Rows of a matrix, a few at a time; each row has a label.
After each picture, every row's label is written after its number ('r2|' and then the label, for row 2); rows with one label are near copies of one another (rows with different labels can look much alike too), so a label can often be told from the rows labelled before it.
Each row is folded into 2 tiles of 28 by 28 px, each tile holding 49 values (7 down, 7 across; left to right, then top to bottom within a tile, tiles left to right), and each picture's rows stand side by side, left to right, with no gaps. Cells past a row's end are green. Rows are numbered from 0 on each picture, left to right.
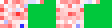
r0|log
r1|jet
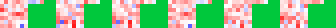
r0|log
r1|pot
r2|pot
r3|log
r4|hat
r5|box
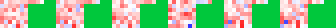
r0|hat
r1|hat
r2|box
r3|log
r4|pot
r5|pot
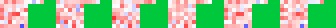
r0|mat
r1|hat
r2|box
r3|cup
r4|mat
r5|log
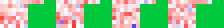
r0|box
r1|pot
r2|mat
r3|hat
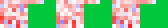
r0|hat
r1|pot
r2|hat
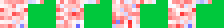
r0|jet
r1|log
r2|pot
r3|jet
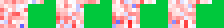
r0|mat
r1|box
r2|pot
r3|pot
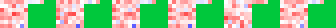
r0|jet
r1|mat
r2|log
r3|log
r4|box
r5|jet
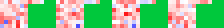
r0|pot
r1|log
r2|jet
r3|box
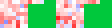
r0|pot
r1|box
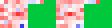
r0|log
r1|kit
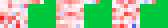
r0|box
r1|kit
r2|jet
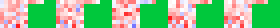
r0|cup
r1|hat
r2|jet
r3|box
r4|box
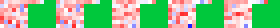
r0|hat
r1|hat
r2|jet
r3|mat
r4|kit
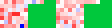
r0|mat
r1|hat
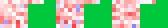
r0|pot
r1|hat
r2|log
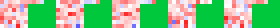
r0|hat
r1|jet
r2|kit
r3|pot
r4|box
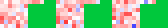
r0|box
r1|hat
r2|mat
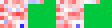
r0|log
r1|log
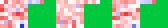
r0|log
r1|pot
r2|kit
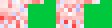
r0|box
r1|hat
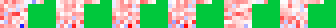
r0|mat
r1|cup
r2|cup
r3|cup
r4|kit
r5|box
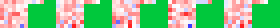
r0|mat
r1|cup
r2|pot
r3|log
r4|cup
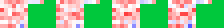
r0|jet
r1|log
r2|jet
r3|jet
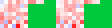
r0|cup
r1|cup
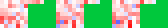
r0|box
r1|pot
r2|pot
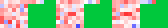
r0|hat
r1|mat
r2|kit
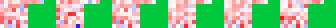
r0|hat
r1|mat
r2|hat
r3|cup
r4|cup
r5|box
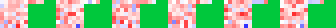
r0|cup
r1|mat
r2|hat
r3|pot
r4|log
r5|jet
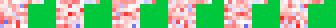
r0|pot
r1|jet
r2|kit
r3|hat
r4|log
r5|box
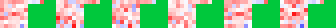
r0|kit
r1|box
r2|hat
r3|box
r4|kit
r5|jet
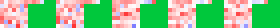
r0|hat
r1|hat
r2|kit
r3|jet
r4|jet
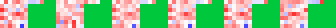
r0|log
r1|pot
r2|log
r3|log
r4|log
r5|kit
